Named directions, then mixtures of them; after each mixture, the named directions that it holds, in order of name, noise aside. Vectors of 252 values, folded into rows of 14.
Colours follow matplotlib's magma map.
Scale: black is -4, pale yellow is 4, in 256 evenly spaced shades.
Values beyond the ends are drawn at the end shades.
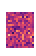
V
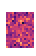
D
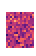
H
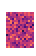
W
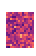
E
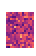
E.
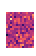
E, H.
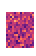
H.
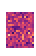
V.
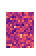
E.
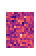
D, E.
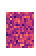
E, H.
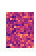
E.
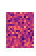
H, V.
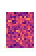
D, V.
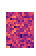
E.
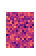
W.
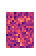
D, H.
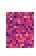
E, H.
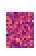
D, W.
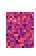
H.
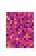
W.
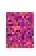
V.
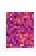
E, H.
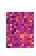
E, V.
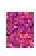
E, W.
